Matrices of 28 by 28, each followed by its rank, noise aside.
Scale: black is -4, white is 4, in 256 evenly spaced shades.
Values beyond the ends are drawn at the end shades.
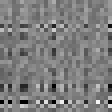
one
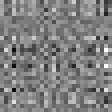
two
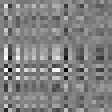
one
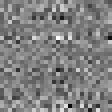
three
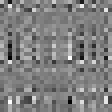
two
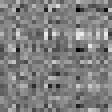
three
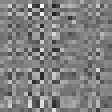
one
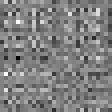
three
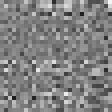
three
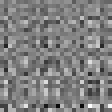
two
